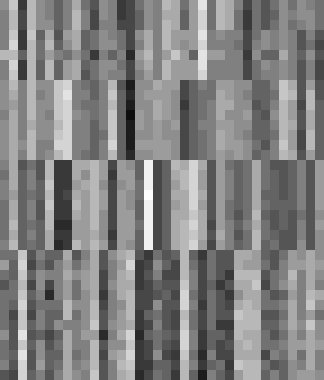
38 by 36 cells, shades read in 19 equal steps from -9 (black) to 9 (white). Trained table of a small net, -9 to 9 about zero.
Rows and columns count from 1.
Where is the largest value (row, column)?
20, 17
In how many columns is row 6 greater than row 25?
16
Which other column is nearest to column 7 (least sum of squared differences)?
13
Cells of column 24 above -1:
13
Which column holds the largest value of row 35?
21
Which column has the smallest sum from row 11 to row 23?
15
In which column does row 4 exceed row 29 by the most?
23
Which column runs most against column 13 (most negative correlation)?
22
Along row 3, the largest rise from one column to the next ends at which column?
4
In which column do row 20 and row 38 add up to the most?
11
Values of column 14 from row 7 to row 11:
-1 0 -3 -2 -2
